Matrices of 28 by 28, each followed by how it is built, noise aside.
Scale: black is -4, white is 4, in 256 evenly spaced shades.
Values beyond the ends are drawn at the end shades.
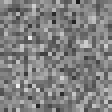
noise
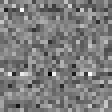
uneven rows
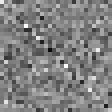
diagonal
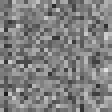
repeating rows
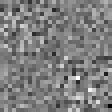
block diagonal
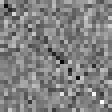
diagonal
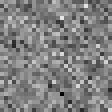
Toeplitz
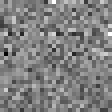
uneven rows
